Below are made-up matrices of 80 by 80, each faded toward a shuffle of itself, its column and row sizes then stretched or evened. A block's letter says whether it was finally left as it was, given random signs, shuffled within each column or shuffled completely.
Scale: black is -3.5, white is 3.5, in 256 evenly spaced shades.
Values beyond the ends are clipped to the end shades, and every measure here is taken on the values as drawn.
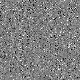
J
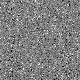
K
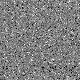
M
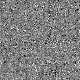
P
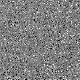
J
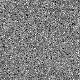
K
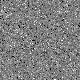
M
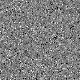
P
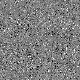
P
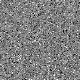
P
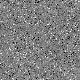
K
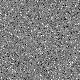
M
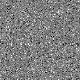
J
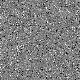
K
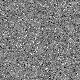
M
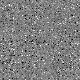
P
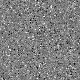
K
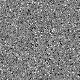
K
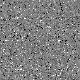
P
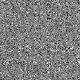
J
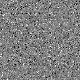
J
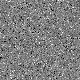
M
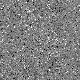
K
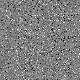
P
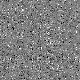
J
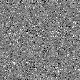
J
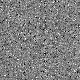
K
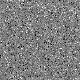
K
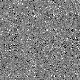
J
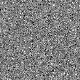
K
